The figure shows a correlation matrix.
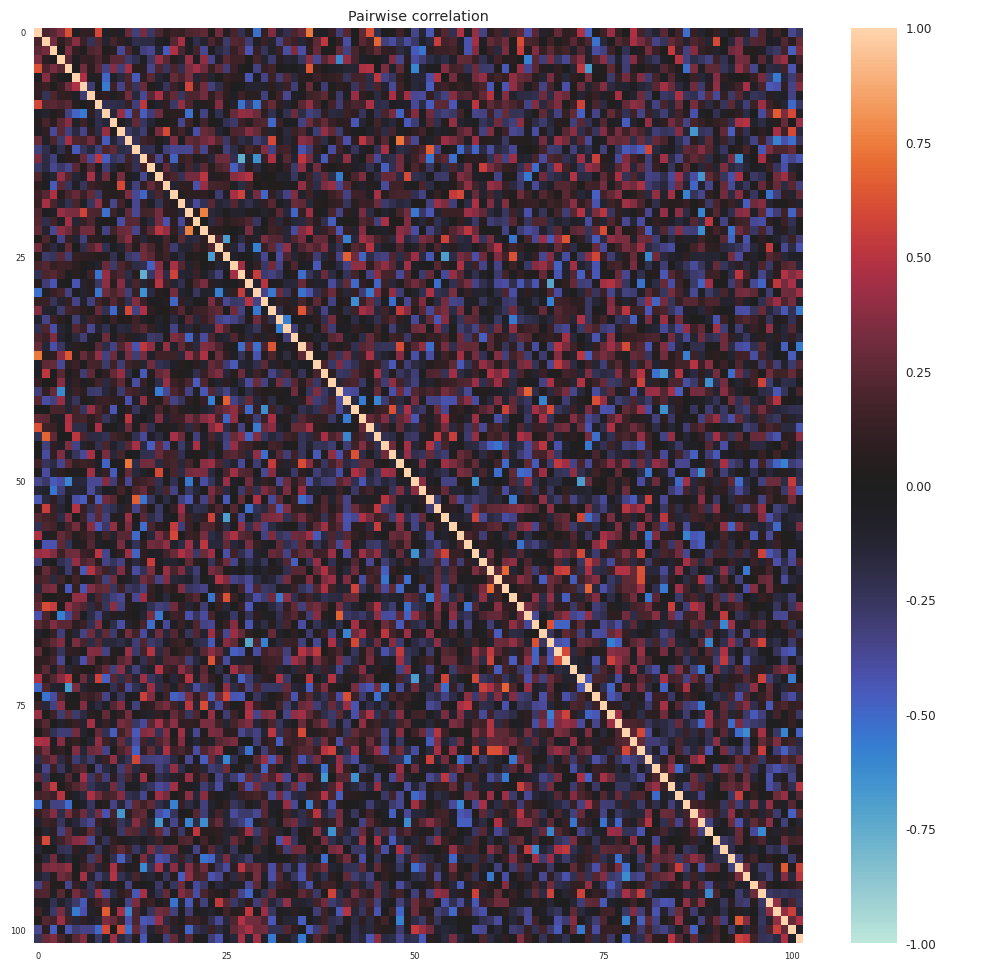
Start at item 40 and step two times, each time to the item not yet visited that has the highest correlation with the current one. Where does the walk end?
91
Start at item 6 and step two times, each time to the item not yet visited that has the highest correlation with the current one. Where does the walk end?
22
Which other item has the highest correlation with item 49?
16
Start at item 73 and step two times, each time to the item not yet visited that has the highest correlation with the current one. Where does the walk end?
60
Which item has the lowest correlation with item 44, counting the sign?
29
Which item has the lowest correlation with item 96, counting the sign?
89
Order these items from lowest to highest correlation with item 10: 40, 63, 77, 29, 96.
63, 96, 77, 40, 29
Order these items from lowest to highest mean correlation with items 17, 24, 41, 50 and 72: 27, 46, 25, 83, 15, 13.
27, 46, 13, 83, 15, 25
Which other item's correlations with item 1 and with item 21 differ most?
45
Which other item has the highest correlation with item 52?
13
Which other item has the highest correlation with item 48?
12
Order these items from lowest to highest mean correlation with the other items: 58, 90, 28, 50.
50, 28, 90, 58
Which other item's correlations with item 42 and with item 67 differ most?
68
